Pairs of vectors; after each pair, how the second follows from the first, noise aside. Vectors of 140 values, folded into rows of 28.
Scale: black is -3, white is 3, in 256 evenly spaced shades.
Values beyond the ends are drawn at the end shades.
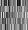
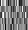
sign-scrambled.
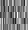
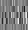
wrapped around, negated, partly zeroed.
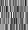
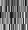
sign-scrambled.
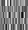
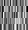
wrapped around, negated.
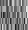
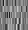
wrapped around, negated, partly zeroed.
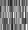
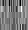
wrapped around, negated, partly zeroed.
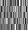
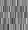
reversed, negated, shrunk.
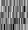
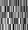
sign-scrambled.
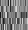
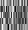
wrapped around, negated.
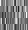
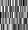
wrapped around.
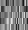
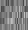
shrunk.
